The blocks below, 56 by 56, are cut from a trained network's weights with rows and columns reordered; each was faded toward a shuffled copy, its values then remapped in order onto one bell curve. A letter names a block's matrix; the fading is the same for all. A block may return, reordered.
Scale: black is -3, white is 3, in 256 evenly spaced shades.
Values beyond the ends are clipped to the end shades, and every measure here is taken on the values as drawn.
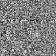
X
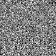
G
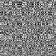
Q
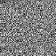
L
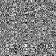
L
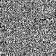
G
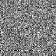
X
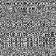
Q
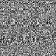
L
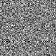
X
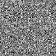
G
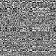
Q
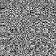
L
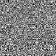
L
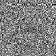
X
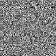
X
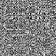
X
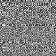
Q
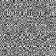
Q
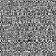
Q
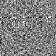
X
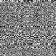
Q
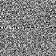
X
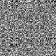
X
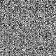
G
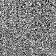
G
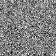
G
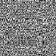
L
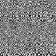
Q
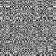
Q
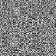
L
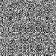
X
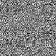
X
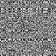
Q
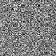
X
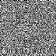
X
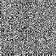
G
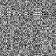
X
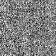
G
